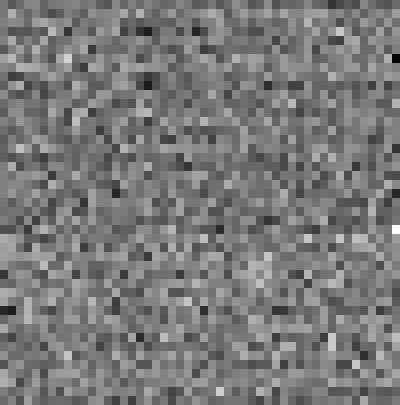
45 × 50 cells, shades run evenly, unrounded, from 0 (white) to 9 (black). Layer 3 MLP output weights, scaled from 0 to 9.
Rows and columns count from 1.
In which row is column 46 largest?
40
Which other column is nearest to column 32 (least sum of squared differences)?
33
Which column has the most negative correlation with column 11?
12
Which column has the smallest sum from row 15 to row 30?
22
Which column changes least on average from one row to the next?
20
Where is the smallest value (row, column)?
26, 50
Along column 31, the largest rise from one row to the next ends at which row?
41
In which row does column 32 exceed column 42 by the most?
39
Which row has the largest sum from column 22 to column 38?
19
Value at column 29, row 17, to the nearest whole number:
4
